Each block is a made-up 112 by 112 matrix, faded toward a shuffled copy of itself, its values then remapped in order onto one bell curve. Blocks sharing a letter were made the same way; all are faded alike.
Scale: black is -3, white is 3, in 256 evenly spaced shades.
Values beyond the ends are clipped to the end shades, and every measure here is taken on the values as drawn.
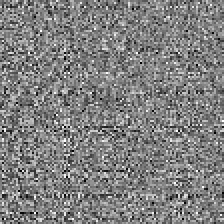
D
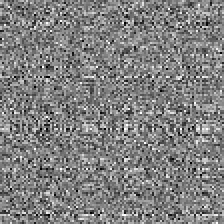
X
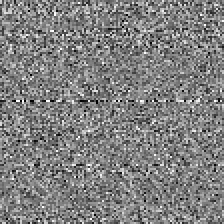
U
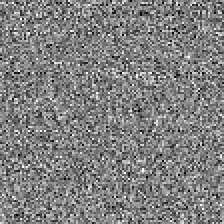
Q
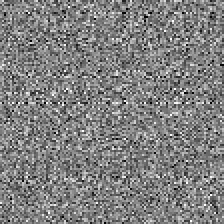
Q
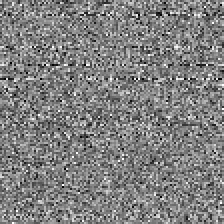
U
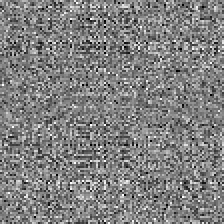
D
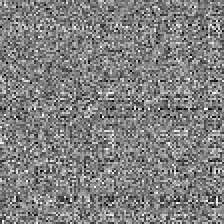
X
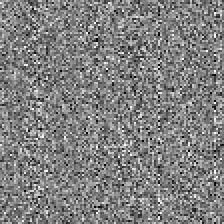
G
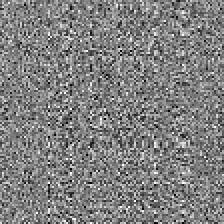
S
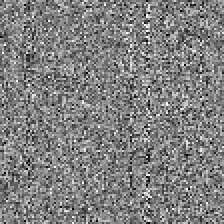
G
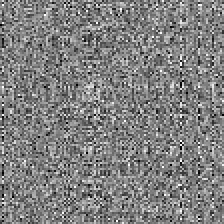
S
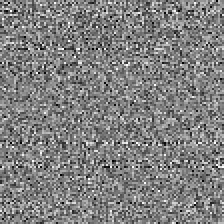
U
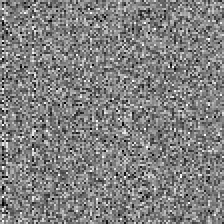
G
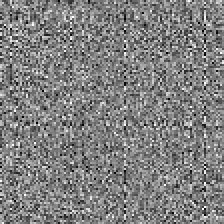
S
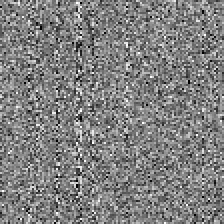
G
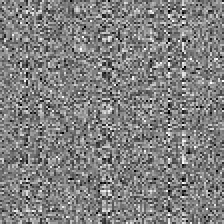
S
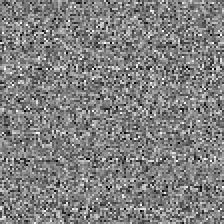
U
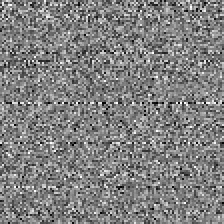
U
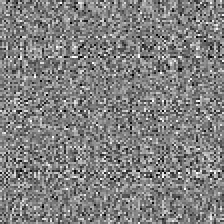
D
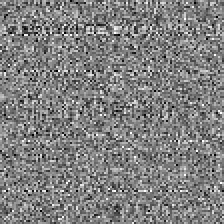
Q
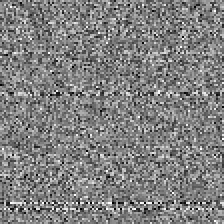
U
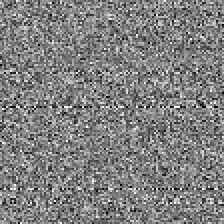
Q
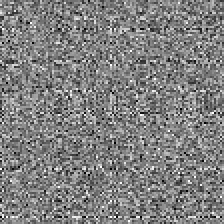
X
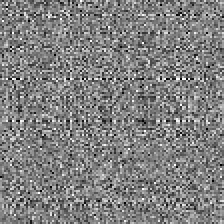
X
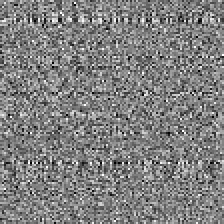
X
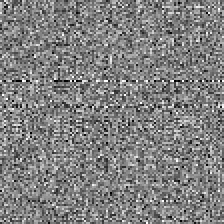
Q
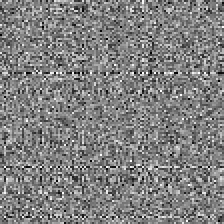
D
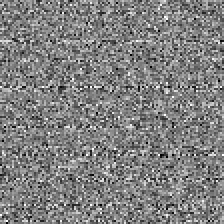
U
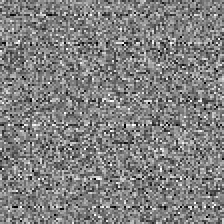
U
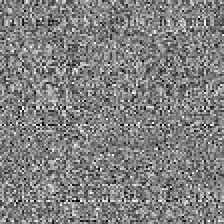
X
